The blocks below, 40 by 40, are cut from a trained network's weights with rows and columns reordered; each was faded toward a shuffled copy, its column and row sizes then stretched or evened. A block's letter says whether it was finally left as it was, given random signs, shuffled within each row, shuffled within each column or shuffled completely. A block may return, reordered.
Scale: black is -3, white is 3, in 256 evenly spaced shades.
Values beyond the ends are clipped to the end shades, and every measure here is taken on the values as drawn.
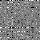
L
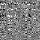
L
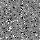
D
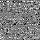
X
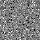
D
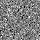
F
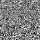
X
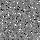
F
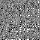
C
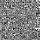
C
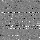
X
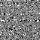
X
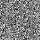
D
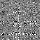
C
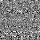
X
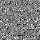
X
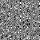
D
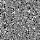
D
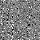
D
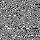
X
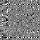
L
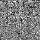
X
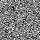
F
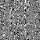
D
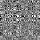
L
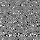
X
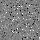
F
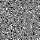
D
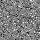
F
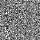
D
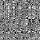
L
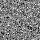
F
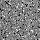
F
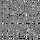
C
